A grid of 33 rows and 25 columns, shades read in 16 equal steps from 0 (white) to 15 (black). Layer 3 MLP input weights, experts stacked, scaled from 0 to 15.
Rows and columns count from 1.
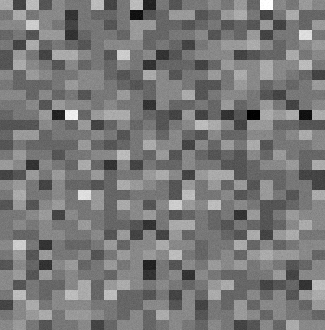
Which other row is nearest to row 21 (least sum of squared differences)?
10
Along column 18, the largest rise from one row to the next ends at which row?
12
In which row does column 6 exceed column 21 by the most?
1
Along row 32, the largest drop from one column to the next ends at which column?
13
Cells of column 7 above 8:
8
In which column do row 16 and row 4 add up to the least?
24
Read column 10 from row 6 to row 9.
3 7 10 9
